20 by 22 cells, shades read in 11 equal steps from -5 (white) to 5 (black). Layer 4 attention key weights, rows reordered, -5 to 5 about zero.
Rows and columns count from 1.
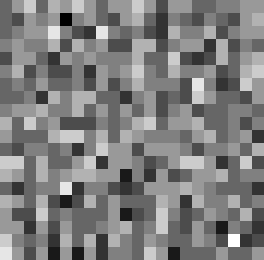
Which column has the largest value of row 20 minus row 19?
20
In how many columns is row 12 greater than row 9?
9
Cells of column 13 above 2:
1
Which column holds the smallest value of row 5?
15
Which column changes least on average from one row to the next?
14
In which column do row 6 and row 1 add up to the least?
12
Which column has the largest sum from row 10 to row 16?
22
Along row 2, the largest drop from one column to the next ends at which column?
7
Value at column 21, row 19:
3
